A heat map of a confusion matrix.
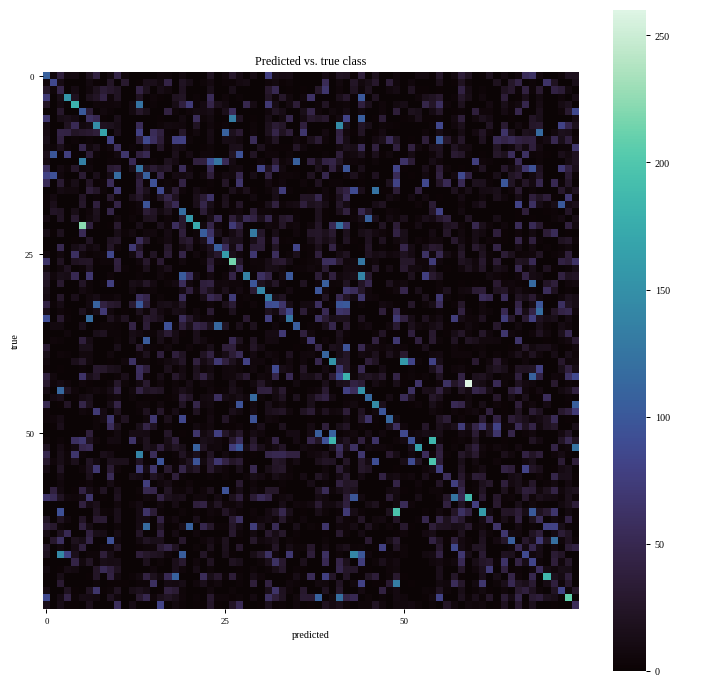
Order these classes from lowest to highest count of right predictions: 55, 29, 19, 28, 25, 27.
27, 55, 29, 19, 28, 25
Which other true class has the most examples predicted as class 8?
33
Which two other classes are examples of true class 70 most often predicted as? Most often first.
18, 39
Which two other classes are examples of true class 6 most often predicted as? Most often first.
26, 44
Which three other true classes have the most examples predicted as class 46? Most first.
16, 54, 51
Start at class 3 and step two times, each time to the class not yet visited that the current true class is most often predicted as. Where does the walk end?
2
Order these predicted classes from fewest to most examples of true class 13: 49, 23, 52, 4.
52, 4, 23, 49
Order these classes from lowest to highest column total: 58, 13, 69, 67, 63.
63, 67, 69, 58, 13
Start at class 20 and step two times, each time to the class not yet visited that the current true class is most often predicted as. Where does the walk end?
29
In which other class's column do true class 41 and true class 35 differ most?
24
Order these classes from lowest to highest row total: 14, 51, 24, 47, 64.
64, 47, 24, 14, 51
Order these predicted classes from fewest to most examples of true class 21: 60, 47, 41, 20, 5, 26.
20, 47, 60, 26, 41, 5
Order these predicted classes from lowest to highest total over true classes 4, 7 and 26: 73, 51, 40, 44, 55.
51, 40, 73, 55, 44
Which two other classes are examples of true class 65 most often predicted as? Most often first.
71, 9
